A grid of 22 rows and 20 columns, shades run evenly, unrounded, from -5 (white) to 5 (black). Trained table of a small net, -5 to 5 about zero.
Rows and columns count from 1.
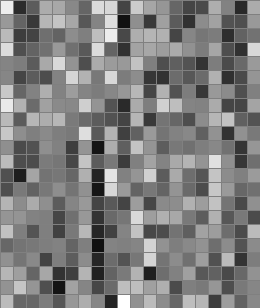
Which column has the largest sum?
19
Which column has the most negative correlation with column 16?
9
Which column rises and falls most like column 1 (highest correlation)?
8
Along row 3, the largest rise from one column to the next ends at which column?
10
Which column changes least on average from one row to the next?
6
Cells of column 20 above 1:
2
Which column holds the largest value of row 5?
16
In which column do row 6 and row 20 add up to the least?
7
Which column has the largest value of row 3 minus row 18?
18
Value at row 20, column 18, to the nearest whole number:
2
